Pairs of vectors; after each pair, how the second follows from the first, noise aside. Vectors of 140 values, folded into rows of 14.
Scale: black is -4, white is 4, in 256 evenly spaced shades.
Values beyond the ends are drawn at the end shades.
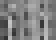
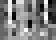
reversed, scaled up.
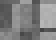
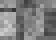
reversed.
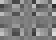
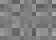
shrunk.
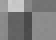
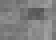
wrapped around, negated, shrunk.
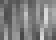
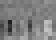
reversed, negated, partly zeroed.
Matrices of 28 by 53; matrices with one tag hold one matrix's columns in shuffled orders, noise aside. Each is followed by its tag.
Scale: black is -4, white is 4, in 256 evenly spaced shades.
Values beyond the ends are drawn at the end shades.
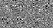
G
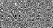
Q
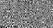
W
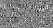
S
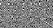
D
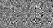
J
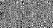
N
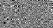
G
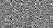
D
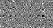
Q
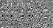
Q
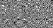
G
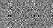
Q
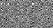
D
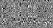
J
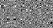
G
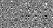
Q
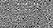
D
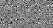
G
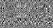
J
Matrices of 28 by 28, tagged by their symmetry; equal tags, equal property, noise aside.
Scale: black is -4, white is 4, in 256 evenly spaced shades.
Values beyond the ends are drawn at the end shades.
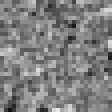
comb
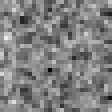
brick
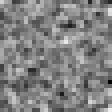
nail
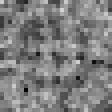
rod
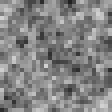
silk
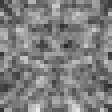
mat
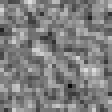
comb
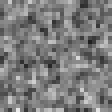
nail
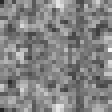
brick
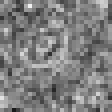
rod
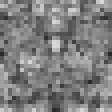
mat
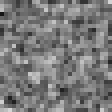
silk
